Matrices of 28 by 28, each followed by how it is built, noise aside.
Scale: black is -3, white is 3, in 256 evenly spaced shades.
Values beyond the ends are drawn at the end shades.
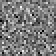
repeating columns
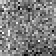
smooth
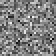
noise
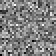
noise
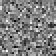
repeating columns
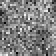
smooth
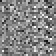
repeating rows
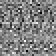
repeating columns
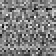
repeating columns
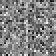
repeating rows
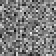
repeating rows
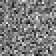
noise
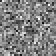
noise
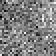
smooth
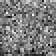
smooth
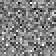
repeating columns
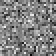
noise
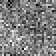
smooth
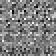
repeating columns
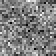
smooth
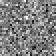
noise
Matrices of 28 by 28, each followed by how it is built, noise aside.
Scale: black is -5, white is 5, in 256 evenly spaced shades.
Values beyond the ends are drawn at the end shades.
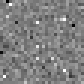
sparse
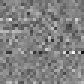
uneven rows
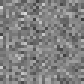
repeating rows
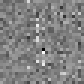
uneven columns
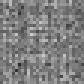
blocks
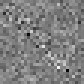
banded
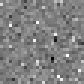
sparse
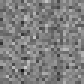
repeating rows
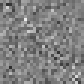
banded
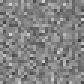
repeating rows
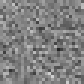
noise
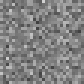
repeating rows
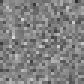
noise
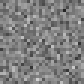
noise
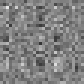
low rank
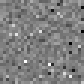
sparse
